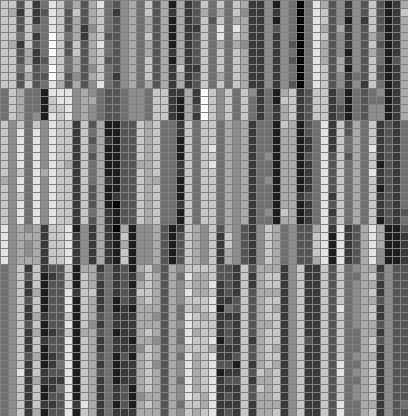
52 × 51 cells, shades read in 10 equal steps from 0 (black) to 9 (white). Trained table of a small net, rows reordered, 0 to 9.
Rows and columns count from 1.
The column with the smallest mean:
15
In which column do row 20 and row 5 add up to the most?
7
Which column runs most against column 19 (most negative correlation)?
29
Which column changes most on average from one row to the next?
48
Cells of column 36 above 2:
33
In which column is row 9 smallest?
38
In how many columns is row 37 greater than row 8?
24
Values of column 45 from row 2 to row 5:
5 5 5 5
